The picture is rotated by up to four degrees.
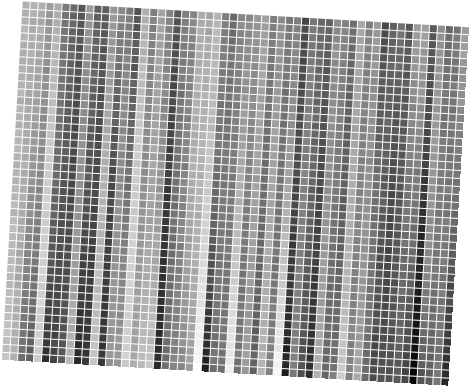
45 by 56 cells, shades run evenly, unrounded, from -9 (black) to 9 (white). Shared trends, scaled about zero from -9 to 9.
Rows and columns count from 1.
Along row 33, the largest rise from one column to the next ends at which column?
12
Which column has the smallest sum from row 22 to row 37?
52
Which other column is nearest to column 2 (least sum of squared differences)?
24
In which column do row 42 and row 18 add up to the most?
25
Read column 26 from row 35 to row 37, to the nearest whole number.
-4 -4 -4
